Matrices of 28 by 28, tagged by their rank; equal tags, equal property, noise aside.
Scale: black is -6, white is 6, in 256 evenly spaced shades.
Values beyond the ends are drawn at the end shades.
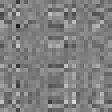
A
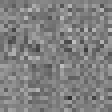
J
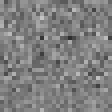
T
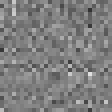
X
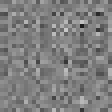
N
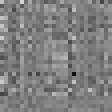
J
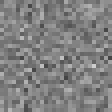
X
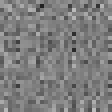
J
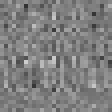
N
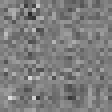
J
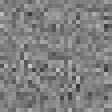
X
